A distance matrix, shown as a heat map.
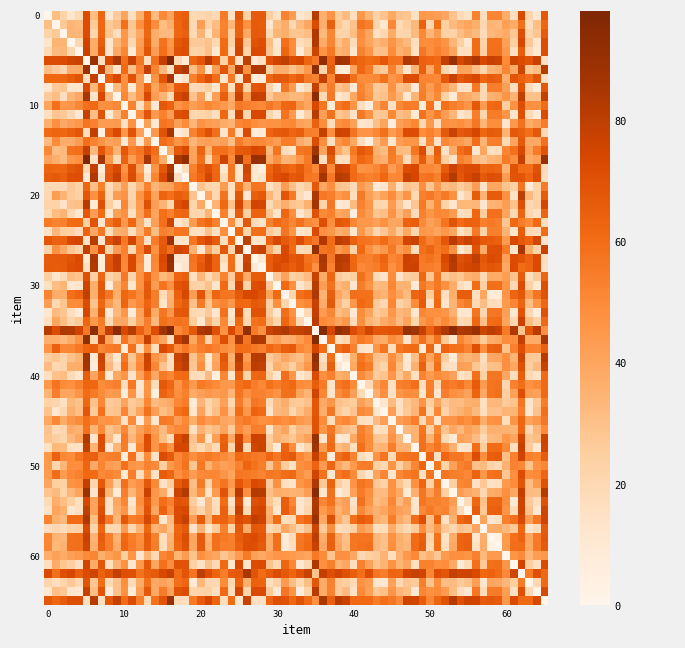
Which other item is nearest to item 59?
58
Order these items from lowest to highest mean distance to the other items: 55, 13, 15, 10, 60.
60, 55, 10, 15, 13
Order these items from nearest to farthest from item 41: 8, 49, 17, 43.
49, 43, 17, 8
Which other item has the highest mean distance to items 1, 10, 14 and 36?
35
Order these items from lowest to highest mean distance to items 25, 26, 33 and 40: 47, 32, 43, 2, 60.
43, 2, 60, 47, 32
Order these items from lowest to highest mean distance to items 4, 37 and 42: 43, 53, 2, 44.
43, 2, 44, 53
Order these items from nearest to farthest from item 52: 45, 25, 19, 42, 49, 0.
19, 0, 45, 42, 49, 25
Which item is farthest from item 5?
16
